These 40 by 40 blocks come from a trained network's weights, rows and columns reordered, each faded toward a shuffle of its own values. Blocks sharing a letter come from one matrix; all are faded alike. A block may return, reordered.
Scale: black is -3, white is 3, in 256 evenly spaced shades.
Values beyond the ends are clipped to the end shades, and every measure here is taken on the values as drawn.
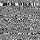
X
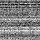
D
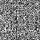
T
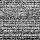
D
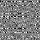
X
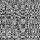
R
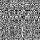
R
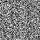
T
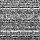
D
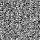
T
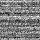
D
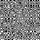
X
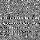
X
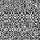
R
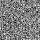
T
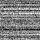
D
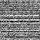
D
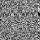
R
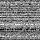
D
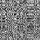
R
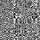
R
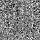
T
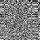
R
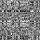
R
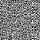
R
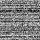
D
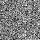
T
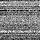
D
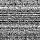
D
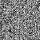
T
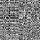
R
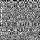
R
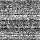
D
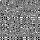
X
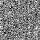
T
